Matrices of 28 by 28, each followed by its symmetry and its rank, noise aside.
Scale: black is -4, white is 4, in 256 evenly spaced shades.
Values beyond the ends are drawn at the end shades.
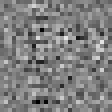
no symmetry, rank six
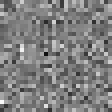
no symmetry, rank six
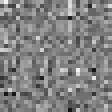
no symmetry, rank six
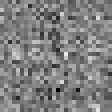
antisymmetric, rank six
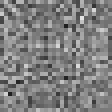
antisymmetric, rank six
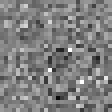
symmetric, rank six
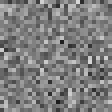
no symmetry, rank eight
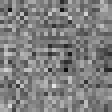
no symmetry, rank six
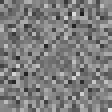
symmetric, rank seven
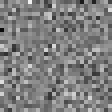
antisymmetric, rank six
